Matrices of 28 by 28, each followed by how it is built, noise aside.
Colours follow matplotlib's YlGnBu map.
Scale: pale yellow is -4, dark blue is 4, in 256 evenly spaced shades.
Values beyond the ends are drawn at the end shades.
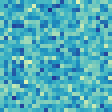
blocks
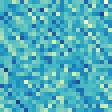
Toeplitz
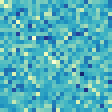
banded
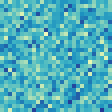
Hankel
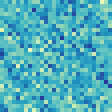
Toeplitz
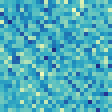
Toeplitz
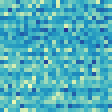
blocks
